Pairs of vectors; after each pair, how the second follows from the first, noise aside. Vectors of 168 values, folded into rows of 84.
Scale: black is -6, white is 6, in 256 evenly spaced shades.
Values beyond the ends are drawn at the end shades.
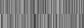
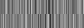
reversed.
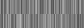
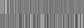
reversed, negated, partly zeroed.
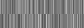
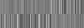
reversed, partly zeroed.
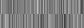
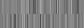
reversed, negated, partly zeroed.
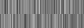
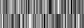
reversed, negated, scaled up.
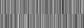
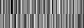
wrapped around, scaled up.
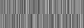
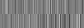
wrapped around, partly zeroed.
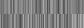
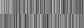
reversed.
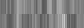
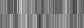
reversed.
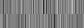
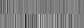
wrapped around, partly zeroed.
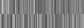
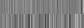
reversed, partly zeroed.
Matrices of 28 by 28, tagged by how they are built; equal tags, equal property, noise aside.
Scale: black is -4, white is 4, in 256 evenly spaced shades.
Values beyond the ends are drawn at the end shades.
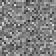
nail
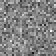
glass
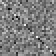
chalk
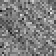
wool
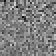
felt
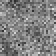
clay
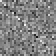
chalk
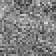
clay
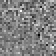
felt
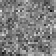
clay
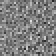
nail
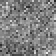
clay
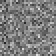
nail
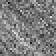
wool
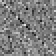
chalk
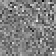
felt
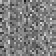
nail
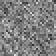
wool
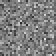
nail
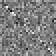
chalk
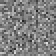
nail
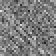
wool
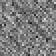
wool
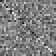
chalk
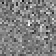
felt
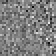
felt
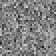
glass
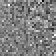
felt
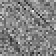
wool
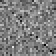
chalk
